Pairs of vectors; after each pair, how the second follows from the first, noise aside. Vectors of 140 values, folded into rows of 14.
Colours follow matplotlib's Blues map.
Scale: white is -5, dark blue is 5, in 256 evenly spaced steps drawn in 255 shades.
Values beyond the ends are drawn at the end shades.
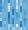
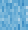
wrapped around, shrunk.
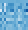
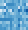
sign-scrambled.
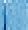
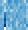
sign-scrambled.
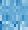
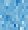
partly zeroed.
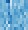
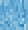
wrapped around, shrunk.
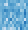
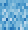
negated.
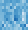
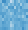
wrapped around, shrunk.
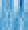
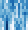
reversed, scaled up.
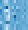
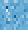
partly zeroed.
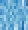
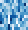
wrapped around, negated, scaled up.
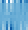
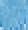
wrapped around, shrunk.
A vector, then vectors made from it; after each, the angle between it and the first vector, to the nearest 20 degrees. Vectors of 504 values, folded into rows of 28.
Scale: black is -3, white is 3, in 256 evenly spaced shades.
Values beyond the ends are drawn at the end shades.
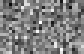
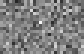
60 degrees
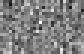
20 degrees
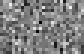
160 degrees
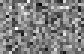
80 degrees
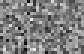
80 degrees
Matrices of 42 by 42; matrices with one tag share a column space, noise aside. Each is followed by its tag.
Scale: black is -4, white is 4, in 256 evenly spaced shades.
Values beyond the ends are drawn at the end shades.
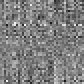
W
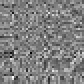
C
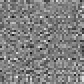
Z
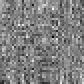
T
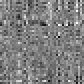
W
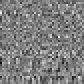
C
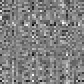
W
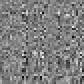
C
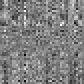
W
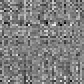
W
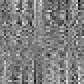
W
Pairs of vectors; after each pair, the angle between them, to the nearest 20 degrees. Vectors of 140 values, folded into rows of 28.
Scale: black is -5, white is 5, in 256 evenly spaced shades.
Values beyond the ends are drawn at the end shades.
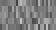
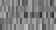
100 degrees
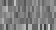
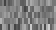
60 degrees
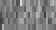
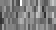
20 degrees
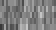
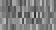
80 degrees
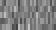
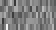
60 degrees
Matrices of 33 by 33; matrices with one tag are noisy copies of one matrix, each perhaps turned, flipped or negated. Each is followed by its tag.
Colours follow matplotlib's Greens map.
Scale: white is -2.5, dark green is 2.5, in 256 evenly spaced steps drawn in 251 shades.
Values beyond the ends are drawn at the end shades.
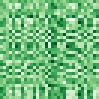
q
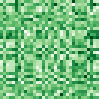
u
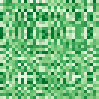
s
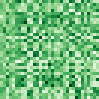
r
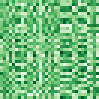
s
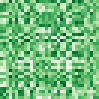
r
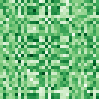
u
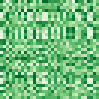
s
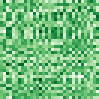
s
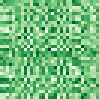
q
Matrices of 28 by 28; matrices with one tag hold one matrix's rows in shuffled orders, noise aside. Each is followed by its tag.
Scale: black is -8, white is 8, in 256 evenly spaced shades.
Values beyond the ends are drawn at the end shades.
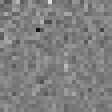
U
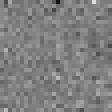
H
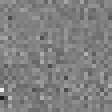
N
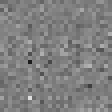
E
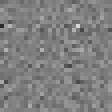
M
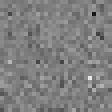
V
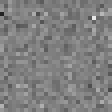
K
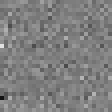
N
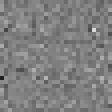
K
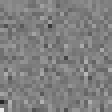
N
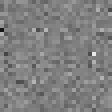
K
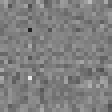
E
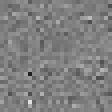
E
